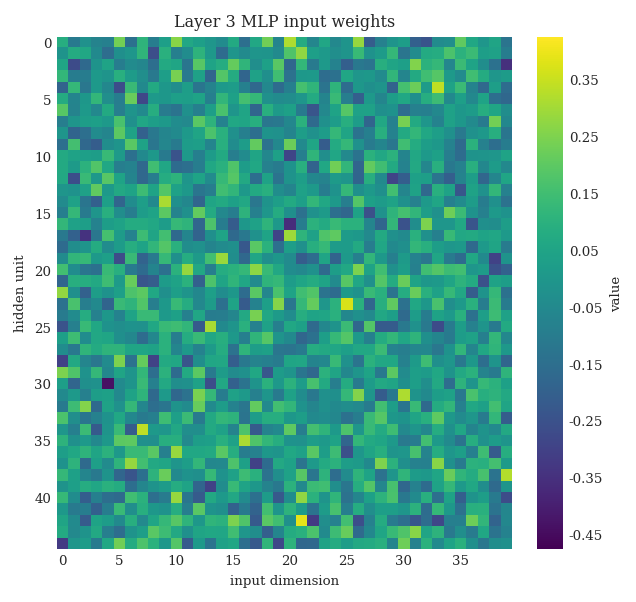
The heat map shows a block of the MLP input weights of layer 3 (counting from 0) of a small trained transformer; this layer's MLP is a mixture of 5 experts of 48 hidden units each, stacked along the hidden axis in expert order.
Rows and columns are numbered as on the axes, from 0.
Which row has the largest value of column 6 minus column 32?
37
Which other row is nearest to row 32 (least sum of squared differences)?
24
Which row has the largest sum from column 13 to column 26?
21
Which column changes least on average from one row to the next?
23
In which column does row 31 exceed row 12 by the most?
30
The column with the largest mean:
9
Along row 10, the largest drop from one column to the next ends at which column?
20
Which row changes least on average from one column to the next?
27
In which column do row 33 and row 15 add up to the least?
25
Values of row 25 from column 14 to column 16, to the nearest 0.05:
-0.05 0 0.1
